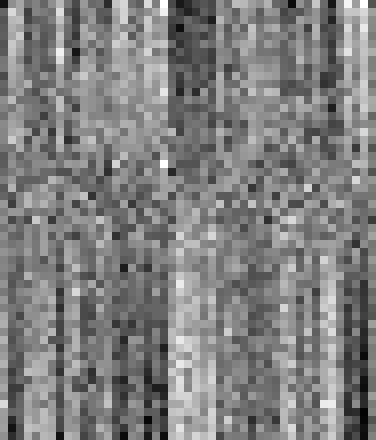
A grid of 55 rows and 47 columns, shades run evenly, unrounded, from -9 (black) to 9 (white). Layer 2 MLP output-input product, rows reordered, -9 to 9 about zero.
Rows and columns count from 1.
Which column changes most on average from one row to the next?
10
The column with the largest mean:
23
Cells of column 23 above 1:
32
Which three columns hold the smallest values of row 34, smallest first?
16, 19, 8
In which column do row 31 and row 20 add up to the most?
13
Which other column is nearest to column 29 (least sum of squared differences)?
39
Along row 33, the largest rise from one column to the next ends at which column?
41
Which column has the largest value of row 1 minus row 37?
46
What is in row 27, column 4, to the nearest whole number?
-1
